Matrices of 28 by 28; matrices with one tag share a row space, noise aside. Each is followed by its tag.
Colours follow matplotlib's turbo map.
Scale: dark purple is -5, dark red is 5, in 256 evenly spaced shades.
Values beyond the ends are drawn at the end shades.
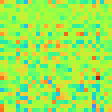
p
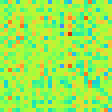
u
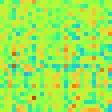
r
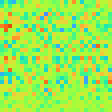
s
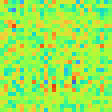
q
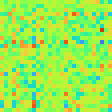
r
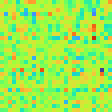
r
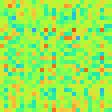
q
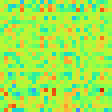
q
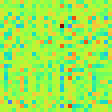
u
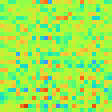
p
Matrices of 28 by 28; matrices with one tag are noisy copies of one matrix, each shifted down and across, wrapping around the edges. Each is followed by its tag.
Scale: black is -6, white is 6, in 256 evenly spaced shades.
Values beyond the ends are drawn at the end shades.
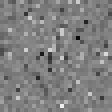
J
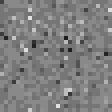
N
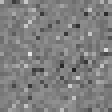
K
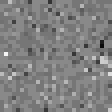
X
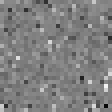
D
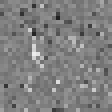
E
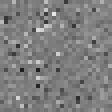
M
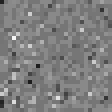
J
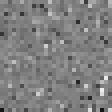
D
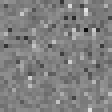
D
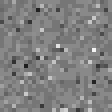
K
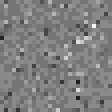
M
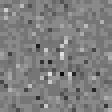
D
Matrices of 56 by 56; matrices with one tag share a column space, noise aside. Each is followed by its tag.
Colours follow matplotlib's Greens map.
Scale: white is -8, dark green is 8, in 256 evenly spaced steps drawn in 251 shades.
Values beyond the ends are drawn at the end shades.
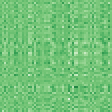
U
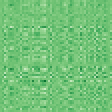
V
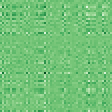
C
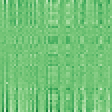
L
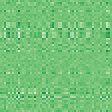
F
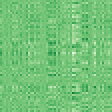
U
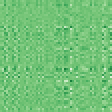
V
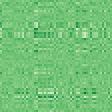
F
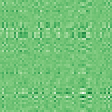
F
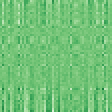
L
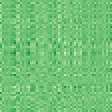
U
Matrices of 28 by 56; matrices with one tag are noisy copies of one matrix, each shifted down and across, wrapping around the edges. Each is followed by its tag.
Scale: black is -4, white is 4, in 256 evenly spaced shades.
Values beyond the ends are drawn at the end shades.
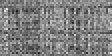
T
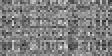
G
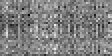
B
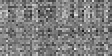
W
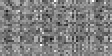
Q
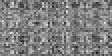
Q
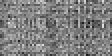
G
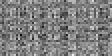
Q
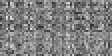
Q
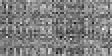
T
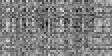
B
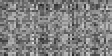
Q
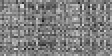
T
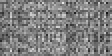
G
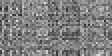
T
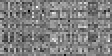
G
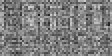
W
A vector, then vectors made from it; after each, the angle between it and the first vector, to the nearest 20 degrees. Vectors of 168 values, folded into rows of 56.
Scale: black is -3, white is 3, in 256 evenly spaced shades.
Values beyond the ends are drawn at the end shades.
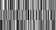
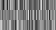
160 degrees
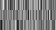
20 degrees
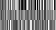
100 degrees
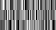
40 degrees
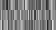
120 degrees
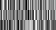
40 degrees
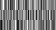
20 degrees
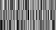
20 degrees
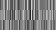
80 degrees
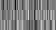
140 degrees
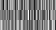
140 degrees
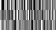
140 degrees
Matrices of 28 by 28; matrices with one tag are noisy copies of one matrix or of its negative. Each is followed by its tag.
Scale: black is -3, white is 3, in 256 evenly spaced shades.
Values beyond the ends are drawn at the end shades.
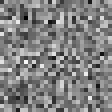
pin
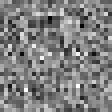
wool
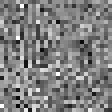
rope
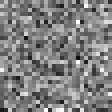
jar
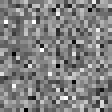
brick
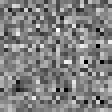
brick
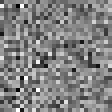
rope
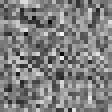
pin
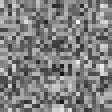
jar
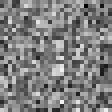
jar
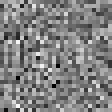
rope
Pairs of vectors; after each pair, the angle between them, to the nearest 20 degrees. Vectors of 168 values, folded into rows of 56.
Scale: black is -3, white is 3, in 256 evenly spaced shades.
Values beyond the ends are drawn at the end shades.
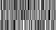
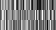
100 degrees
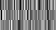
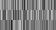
140 degrees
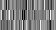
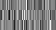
140 degrees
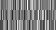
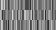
120 degrees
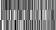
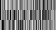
160 degrees
